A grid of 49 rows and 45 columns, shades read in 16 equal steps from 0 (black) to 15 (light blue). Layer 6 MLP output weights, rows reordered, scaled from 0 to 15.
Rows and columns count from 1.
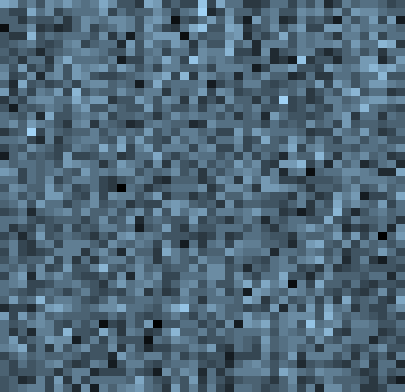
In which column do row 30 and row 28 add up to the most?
15
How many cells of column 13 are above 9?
7
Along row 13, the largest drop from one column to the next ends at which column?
33
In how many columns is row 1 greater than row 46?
21
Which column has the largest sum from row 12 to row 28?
6
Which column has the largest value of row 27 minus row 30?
43
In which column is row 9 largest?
42
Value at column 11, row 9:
10
